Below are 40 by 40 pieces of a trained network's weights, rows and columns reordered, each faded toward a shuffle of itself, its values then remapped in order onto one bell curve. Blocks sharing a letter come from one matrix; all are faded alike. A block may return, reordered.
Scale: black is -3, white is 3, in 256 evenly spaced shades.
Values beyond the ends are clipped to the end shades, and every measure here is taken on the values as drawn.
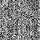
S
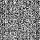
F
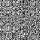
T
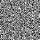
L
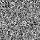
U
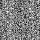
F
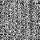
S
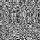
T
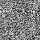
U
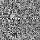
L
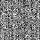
S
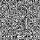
L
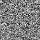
U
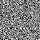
U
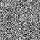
T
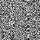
L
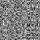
T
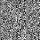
L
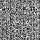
S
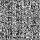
S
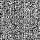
F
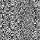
L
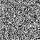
U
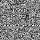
U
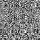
T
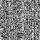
S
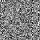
L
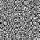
T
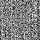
F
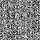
F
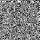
L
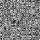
T
